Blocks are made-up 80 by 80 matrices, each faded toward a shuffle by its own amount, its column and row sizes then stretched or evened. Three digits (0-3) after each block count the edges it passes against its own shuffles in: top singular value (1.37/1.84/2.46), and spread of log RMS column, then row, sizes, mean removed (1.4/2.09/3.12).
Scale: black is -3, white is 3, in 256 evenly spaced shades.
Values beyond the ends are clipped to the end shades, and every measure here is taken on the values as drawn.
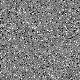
0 0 1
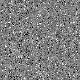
0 2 0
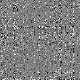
1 3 2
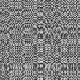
3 1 1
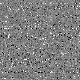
0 0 2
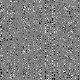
0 3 1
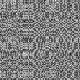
3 0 0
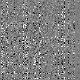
1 3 2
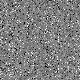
0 1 0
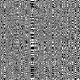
3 3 1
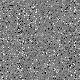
0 1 0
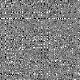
2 2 2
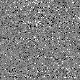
0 1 2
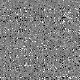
1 2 2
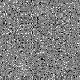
2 0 0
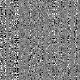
2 3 1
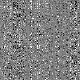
1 3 1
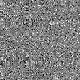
2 0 0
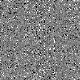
0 2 1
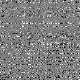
2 1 3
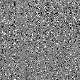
0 2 1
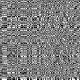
3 0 3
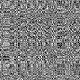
3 1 2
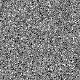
0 1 0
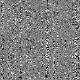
0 3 1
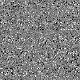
0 1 2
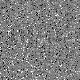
1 1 0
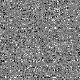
1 1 2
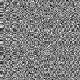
3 1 0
